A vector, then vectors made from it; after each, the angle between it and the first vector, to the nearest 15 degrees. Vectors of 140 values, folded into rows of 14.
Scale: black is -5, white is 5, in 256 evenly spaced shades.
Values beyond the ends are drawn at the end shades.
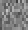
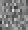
60 degrees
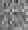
45 degrees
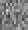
30 degrees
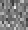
90 degrees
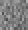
120 degrees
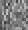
30 degrees
